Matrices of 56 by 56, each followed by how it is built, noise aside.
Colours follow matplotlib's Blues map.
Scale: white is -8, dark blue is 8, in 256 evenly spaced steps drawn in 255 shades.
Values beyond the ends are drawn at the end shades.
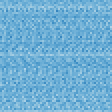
repeating columns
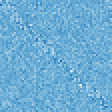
banded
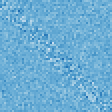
banded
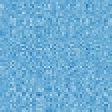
low rank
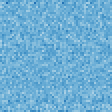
repeating columns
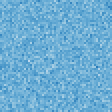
noise
